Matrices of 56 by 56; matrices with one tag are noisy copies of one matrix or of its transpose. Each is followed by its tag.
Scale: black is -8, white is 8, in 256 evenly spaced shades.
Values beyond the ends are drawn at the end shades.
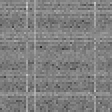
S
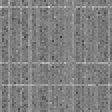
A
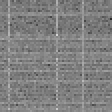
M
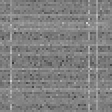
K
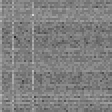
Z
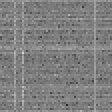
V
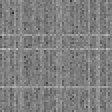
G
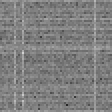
V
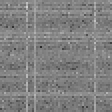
S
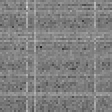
S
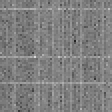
M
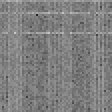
Z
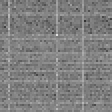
M
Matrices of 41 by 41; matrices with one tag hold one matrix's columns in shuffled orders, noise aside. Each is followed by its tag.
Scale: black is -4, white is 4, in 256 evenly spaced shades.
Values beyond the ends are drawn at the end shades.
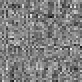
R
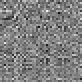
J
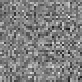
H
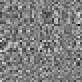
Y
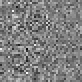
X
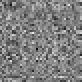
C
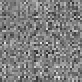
H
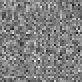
C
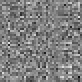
H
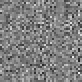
X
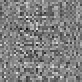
H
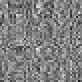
R
